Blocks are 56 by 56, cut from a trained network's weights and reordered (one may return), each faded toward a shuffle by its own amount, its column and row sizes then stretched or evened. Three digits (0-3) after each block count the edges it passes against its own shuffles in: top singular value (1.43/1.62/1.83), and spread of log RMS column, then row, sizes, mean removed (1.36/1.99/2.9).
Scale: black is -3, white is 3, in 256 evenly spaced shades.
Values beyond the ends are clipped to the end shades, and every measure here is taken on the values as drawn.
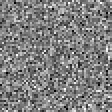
0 0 0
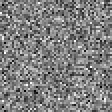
1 0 0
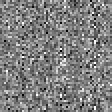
0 2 0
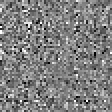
1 2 1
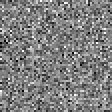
1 0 0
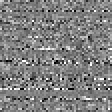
1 0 3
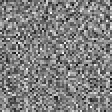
3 0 0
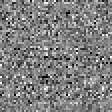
0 1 2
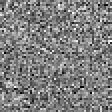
1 0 1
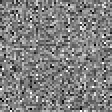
0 2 0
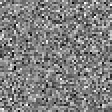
0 1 0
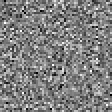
1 1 0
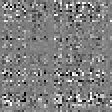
0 3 3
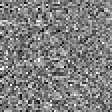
2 1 1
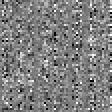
0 3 1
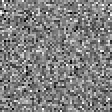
2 0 1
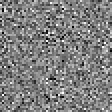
2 1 1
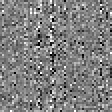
0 3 0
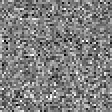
1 0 1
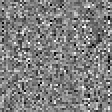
0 2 0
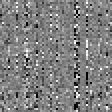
1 3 1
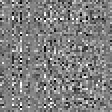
2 3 2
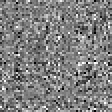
3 2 2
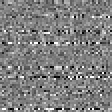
3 0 3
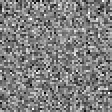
0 0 0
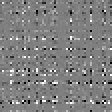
1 3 3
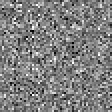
1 2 0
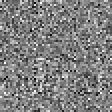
0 1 1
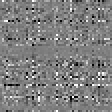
3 2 3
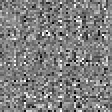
3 2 2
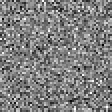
3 0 1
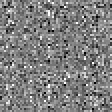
0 2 1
